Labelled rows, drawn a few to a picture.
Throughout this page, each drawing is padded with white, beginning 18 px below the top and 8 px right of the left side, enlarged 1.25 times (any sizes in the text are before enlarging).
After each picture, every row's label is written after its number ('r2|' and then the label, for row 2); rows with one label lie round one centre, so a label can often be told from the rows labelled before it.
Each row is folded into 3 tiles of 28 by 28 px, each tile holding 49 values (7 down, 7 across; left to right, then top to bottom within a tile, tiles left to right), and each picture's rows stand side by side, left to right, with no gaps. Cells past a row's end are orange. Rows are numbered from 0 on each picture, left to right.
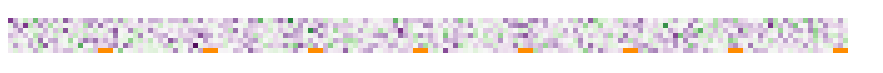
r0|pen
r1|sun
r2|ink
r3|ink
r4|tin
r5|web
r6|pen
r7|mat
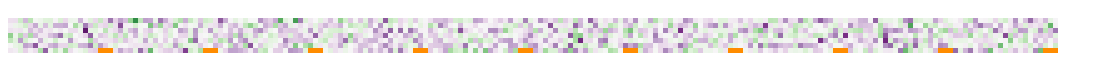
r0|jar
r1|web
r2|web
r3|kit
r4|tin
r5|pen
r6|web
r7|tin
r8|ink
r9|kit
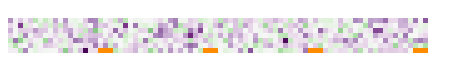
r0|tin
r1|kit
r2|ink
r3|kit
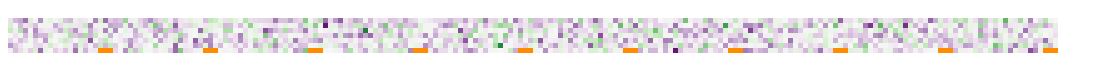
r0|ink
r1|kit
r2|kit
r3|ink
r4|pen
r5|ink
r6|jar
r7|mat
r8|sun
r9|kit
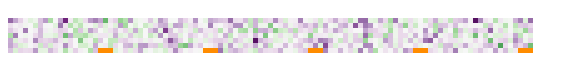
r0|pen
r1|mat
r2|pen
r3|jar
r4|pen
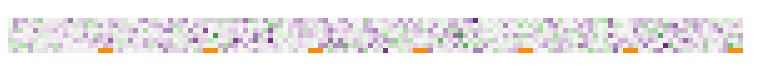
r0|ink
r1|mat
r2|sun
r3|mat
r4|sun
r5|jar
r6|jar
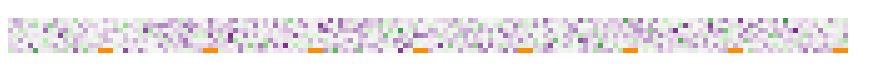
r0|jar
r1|jar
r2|ink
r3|tin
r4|sun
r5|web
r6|ink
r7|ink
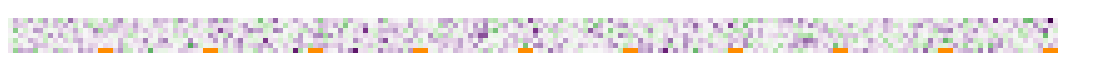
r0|kit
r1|tin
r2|tin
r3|web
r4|jar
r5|tin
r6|jar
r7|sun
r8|web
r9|mat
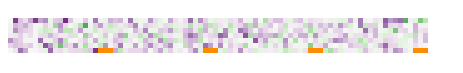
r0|pen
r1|pen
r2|ink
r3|kit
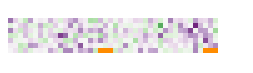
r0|kit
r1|sun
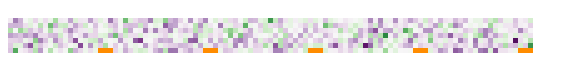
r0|ink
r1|kit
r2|kit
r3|jar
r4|web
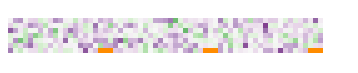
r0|tin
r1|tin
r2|mat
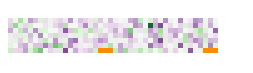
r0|kit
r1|tin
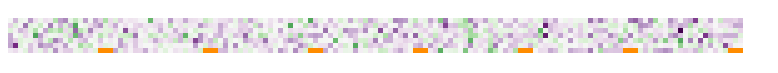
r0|pen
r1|tin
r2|tin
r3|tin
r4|tin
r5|ink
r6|web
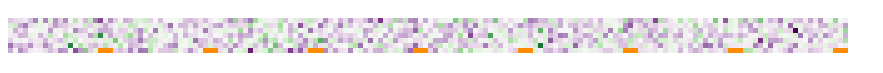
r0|pen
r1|web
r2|web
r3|pen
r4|jar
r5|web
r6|ink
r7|mat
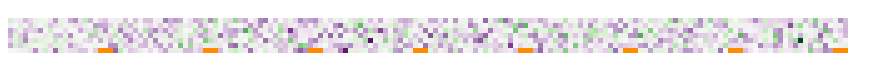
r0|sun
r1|mat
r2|sun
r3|tin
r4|ink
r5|jar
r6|kit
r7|ink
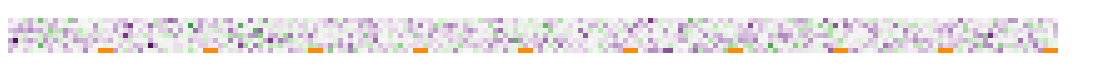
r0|tin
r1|pen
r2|web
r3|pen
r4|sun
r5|jar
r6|web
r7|ink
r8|tin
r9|ink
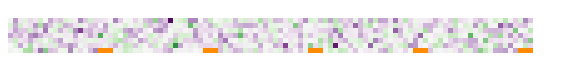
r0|sun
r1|pen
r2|ink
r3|sun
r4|tin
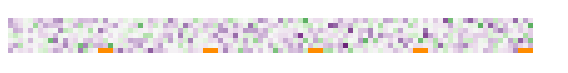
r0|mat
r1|jar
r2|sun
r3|ink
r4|sun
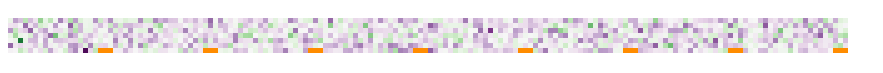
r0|tin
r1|sun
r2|mat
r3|pen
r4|mat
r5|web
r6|tin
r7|kit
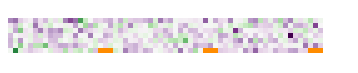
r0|ink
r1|pen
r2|web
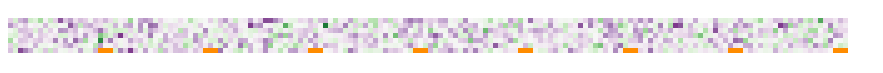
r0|mat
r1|web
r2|pen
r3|sun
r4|ink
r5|jar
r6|jar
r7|web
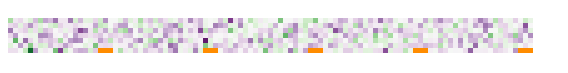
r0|sun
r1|kit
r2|jar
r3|pen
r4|jar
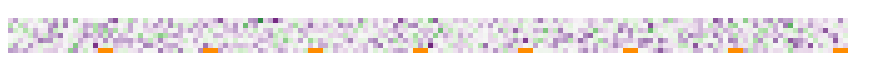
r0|jar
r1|pen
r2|pen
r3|kit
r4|kit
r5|kit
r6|kit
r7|sun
